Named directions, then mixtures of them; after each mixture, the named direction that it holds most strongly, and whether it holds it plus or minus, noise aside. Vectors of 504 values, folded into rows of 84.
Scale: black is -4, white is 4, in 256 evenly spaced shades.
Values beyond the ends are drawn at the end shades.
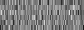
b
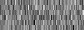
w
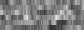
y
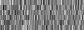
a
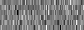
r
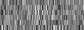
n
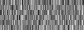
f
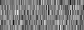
r, minus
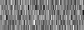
w, minus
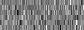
r, plus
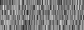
a, minus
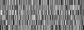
b, plus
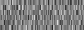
a, plus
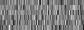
b, plus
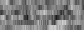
y, minus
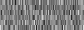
b, minus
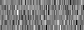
r, minus
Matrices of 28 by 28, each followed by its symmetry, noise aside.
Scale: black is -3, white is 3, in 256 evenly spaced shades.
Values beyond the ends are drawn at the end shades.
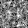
same after a half turn.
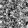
mirrored top to bottom.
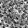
symmetric across the other diagonal.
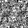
same after a half turn.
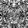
mirrored left to right.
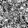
same after a half turn.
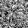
antisymmetric.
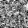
no symmetry.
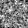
symmetric.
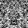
mirrored left to right.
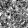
symmetric.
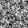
antisymmetric.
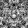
mirrored left to right.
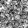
symmetric.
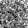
symmetric across the other diagonal.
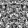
mirrored left to right.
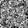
symmetric.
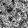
symmetric.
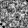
symmetric across the other diagonal.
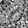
symmetric.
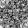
symmetric across the other diagonal.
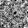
symmetric across the other diagonal.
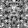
mirrored left to right.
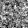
antisymmetric.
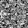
mirrored top to bottom.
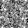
same after a half turn.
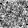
same after a half turn.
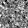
antisymmetric.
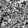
antisymmetric.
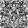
mirrored left to right.
